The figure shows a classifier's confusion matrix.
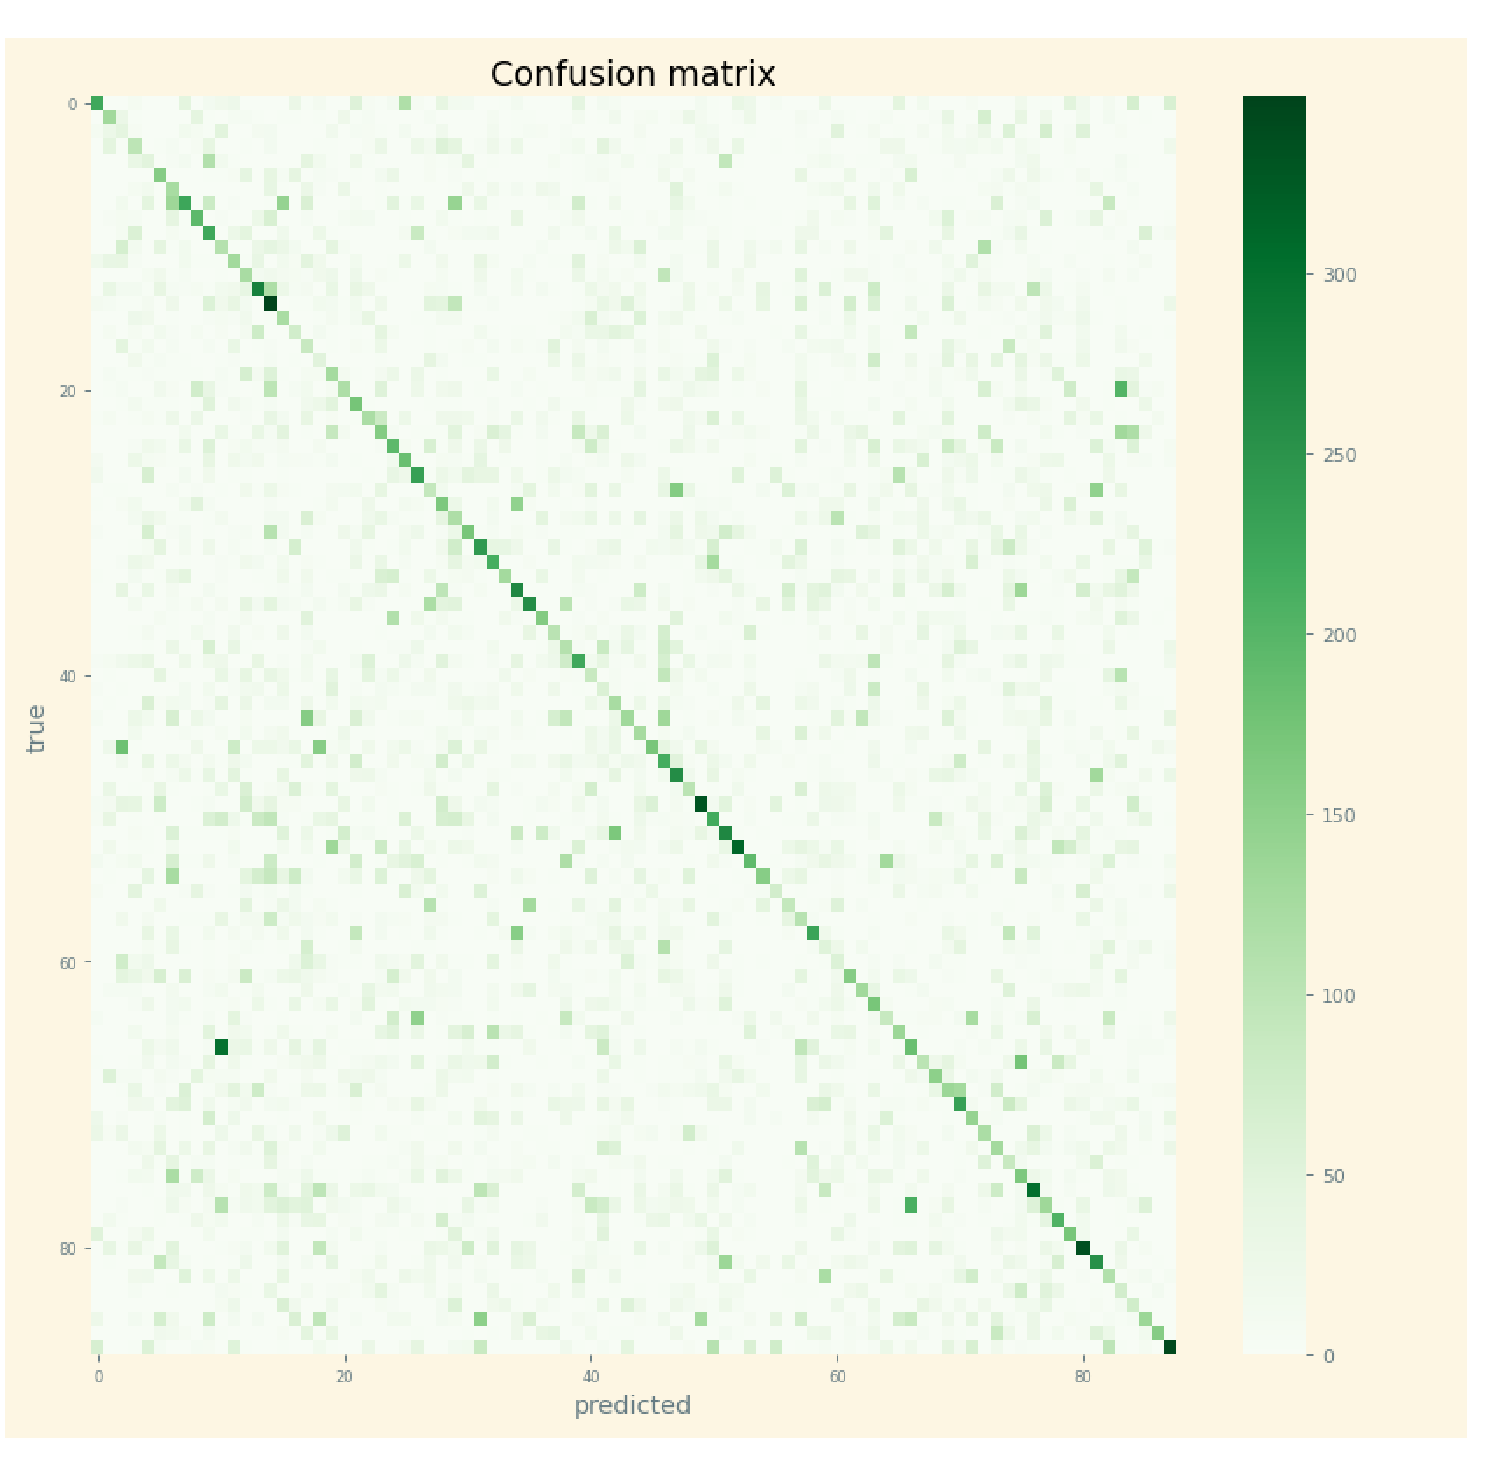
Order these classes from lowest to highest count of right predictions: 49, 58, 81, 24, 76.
24, 58, 81, 76, 49
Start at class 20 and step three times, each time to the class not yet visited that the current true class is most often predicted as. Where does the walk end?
6
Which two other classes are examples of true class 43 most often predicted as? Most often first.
17, 46
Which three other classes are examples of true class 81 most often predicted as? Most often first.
51, 5, 78
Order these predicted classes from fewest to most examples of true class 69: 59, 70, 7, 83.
83, 59, 7, 70
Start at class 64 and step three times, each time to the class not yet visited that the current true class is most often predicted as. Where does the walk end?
32
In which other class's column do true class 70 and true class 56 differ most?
35
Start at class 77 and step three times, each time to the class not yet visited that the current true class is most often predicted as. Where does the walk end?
72
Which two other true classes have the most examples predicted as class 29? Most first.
7, 14
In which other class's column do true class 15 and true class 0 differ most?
25
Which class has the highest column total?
14
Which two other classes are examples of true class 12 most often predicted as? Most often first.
46, 57
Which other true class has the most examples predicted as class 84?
23
